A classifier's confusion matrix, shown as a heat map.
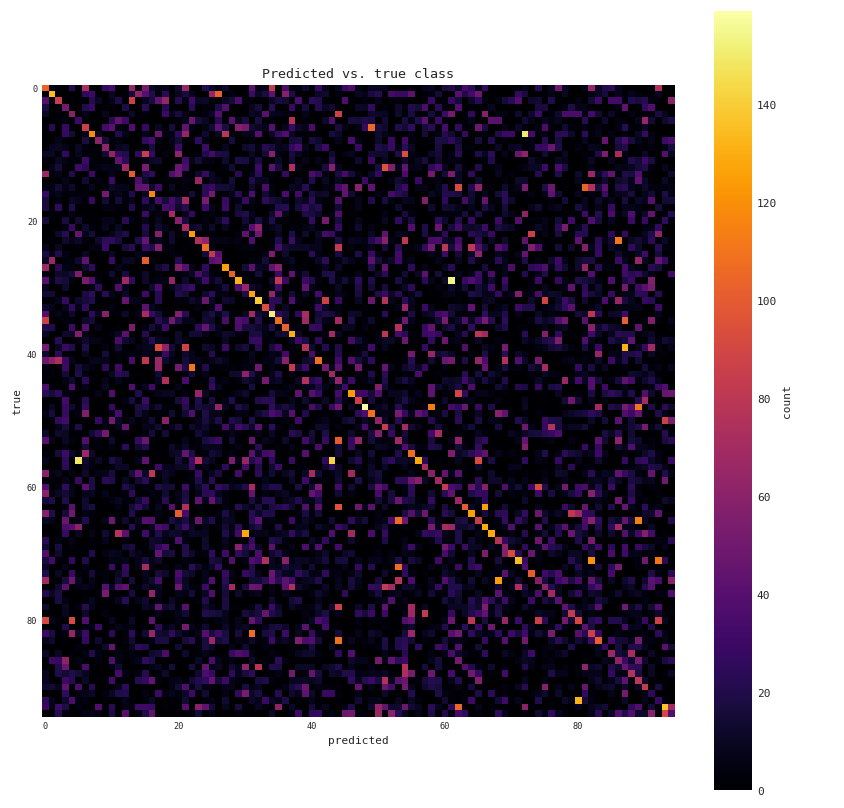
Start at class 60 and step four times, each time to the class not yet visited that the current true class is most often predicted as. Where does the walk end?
31
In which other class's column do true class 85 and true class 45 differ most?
88
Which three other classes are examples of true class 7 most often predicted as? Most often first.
72, 27, 21
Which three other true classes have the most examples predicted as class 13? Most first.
2, 0, 36
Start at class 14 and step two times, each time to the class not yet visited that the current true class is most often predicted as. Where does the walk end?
86
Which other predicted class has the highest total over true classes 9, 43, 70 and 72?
53
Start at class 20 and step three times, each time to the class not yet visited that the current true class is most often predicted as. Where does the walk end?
73
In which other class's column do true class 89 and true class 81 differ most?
51
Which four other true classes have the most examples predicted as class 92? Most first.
71, 80, 0, 22
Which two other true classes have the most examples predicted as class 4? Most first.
80, 82
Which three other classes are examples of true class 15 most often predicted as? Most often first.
81, 62, 82
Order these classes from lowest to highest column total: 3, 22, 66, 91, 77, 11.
11, 22, 77, 91, 3, 66
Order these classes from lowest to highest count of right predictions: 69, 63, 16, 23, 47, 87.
87, 69, 23, 47, 63, 16
